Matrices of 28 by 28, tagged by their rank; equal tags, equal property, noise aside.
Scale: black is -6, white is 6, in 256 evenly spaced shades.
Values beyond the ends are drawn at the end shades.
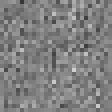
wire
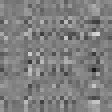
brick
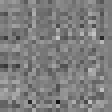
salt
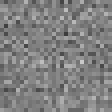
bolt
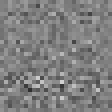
salt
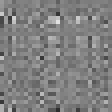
brick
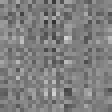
brick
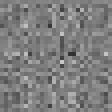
brick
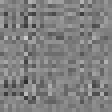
brick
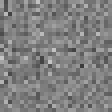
wire
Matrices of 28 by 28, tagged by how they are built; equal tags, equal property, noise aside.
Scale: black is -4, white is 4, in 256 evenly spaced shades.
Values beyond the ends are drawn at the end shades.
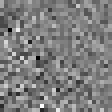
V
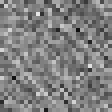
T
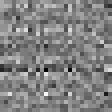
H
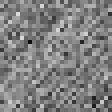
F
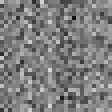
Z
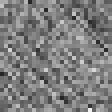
T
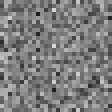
Z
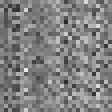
Z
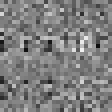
H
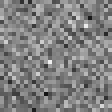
T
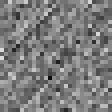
F
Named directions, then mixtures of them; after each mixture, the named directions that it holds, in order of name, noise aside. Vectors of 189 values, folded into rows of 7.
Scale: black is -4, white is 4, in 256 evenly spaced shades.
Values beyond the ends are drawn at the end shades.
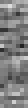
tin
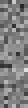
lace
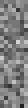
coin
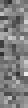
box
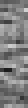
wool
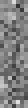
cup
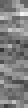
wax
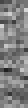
box, cup, wool.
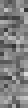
box, cup, wool.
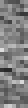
wax, wool.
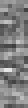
wool.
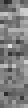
box, wax, wool.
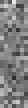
cup, lace, tin.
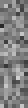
box, coin, lace.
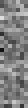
coin, wax.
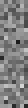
coin, lace.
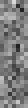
cup.
